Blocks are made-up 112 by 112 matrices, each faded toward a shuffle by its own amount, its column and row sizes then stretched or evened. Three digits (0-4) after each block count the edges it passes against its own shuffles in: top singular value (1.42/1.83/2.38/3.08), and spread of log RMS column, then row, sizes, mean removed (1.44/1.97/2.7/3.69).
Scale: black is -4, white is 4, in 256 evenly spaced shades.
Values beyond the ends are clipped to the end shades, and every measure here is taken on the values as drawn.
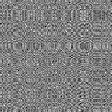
4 2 0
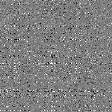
2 2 3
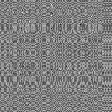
4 0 1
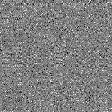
3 0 1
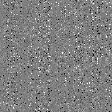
1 3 0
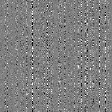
3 4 0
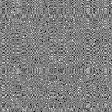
4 2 1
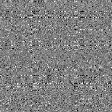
3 1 3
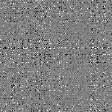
0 3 3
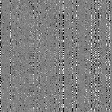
4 4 0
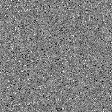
1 1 0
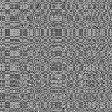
4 1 2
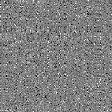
3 2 0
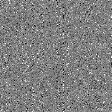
1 2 0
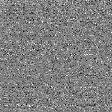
2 0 2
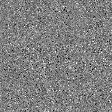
0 1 1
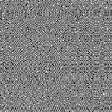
4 0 1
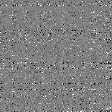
1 2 3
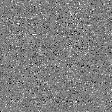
1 1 2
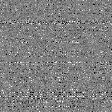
2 1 3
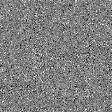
0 2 1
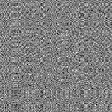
4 1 0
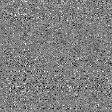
0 1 3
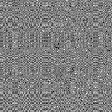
4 0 3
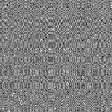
4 0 1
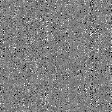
0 3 1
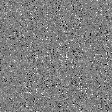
0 2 0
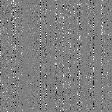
2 4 0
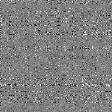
2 2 4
